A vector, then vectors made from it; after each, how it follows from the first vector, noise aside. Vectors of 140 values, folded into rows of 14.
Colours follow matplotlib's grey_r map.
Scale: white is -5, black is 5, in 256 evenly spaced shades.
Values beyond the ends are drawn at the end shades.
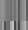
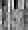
reversed, negated, scaled up.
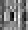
wrapped around, negated, scaled up.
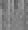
reversed, negated, shrunk.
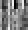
reversed, negated, scaled up.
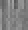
reversed, negated, shrunk.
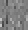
wrapped around, partly zeroed.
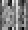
wrapped around, negated, scaled up.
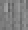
wrapped around, shrunk.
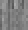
reversed, shrunk.
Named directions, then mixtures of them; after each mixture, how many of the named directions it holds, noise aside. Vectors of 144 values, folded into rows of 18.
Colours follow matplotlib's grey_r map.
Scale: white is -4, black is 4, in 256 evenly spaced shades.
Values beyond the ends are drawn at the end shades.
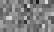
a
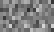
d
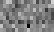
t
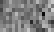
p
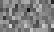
one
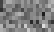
three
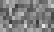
three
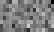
three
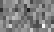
three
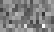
four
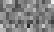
two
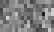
three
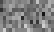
two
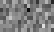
two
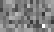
four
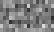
three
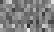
two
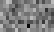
one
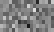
three
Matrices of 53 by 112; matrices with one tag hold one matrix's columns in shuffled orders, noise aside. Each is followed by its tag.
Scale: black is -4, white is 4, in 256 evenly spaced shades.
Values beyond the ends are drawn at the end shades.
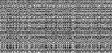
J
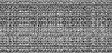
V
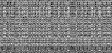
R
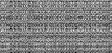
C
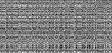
J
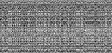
V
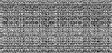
V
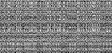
C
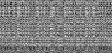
R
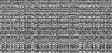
J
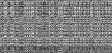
R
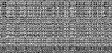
R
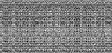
V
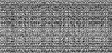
V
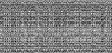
V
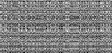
C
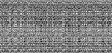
V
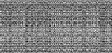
V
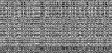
R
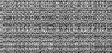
C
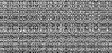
C
